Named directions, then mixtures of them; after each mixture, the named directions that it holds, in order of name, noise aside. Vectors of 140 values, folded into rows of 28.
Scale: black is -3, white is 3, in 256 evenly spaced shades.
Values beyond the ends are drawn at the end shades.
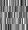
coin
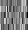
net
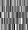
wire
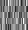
coin.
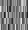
net, wire.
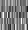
coin, wire.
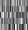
wire.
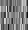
net.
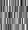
coin.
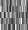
net, wire.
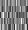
coin, wire.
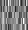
coin.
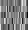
net.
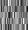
coin.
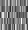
coin, wire.
